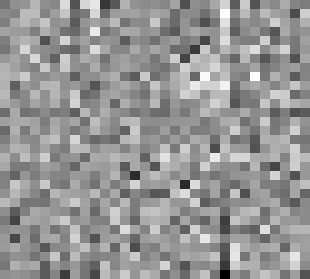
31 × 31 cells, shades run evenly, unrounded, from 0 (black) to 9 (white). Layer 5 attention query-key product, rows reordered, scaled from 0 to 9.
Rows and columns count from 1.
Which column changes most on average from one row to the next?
30
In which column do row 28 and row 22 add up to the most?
24
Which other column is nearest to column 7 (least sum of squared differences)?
4
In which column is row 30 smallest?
23
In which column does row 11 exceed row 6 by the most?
20
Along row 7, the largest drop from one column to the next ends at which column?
19
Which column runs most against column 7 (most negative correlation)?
11
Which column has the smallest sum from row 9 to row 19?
15
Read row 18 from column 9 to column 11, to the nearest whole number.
4 6 6
